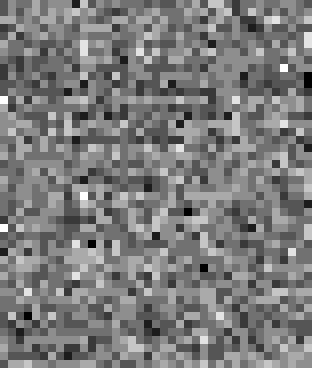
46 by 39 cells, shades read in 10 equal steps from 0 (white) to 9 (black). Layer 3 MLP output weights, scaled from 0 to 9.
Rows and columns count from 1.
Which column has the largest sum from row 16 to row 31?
14
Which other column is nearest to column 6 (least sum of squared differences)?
8
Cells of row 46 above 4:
11
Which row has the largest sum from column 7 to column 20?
18
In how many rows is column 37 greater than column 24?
18
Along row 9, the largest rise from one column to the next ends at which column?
37
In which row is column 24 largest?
27
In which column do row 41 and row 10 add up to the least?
15
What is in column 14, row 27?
7
